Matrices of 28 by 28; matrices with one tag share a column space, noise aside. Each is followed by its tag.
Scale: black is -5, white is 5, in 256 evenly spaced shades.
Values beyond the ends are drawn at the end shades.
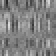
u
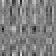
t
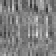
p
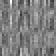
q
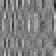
u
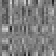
t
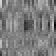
u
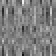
t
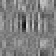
u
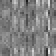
q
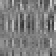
u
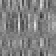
u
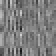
q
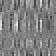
u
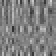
t
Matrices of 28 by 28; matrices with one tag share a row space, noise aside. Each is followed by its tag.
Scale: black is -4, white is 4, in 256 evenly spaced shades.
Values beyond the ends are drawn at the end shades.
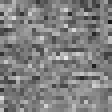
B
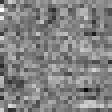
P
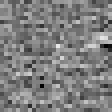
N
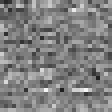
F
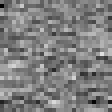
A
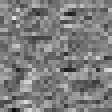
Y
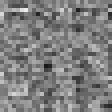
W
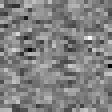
Y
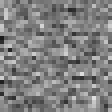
B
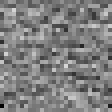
B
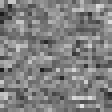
F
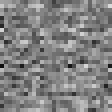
B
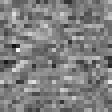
Y
